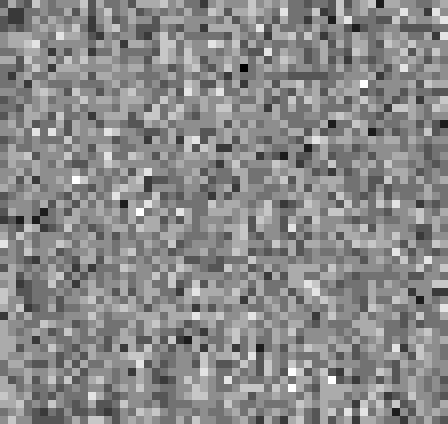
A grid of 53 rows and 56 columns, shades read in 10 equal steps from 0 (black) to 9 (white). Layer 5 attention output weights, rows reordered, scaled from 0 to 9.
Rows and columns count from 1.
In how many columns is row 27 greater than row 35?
28
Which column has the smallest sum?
3
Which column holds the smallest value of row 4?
45
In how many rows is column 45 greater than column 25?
18
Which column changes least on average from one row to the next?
6
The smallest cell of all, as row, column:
9, 31
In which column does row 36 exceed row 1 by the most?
39
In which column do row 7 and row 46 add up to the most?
34
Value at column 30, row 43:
7
